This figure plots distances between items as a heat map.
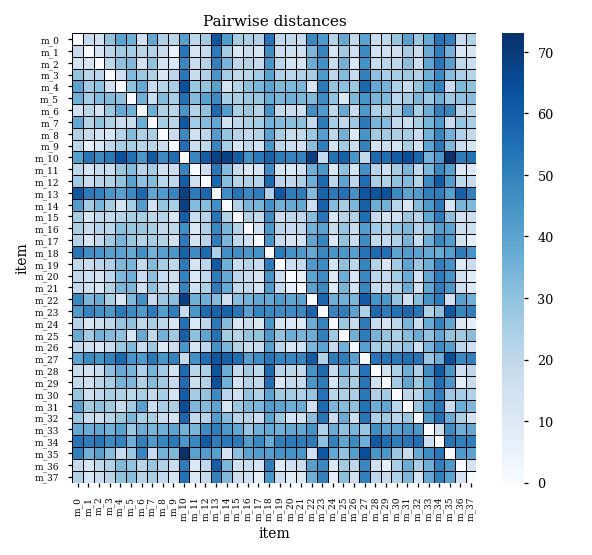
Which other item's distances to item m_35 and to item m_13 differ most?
m_14
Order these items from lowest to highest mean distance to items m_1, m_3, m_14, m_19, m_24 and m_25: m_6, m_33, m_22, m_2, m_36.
m_36, m_2, m_6, m_22, m_33
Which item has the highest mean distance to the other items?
m_10
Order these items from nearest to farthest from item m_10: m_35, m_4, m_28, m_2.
m_2, m_28, m_4, m_35
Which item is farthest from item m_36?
m_13
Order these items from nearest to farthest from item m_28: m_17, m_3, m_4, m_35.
m_17, m_3, m_4, m_35
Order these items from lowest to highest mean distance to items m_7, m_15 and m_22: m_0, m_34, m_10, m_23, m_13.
m_0, m_13, m_34, m_23, m_10
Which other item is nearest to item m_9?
m_1
